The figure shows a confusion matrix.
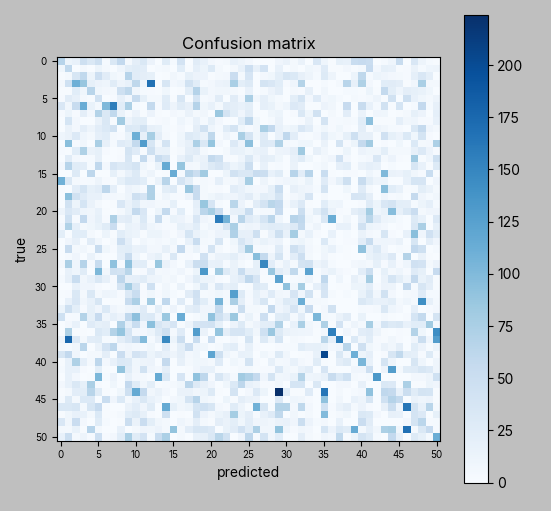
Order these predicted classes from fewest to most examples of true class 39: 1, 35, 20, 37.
37, 1, 20, 35
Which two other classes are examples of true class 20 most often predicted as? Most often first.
44, 41
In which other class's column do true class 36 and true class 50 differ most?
18
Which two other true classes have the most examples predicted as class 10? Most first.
44, 34
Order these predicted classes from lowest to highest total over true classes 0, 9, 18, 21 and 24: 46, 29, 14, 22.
46, 14, 29, 22
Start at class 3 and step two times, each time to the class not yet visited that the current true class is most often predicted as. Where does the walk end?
32
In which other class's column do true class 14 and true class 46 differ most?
26
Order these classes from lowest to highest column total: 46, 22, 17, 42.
42, 22, 17, 46
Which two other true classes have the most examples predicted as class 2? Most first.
3, 40
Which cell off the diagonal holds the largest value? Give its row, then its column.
44, 29
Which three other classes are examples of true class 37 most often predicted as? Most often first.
1, 14, 50
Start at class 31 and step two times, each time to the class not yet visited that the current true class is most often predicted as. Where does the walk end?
47
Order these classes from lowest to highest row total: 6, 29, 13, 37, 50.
13, 29, 50, 6, 37
